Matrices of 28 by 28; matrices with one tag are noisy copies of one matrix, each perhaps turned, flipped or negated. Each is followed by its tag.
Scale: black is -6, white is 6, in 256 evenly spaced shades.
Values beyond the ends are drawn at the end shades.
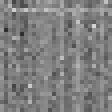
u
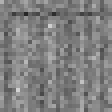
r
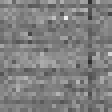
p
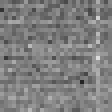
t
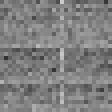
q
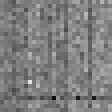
t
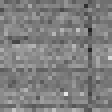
p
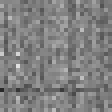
p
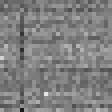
p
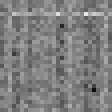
r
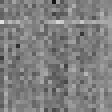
p
